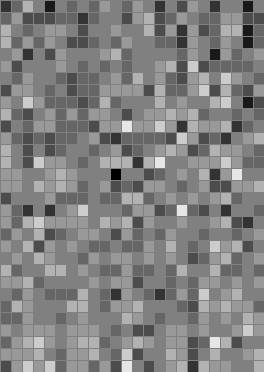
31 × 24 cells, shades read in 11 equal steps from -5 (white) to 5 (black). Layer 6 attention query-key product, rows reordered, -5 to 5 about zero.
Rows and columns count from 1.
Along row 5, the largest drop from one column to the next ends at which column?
21
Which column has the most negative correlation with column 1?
13
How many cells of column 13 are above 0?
11
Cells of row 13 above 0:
9
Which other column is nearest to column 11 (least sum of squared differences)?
14
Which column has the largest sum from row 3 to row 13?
23
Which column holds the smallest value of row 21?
20
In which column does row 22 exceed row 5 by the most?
18
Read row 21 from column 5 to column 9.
-1 0 -1 0 1
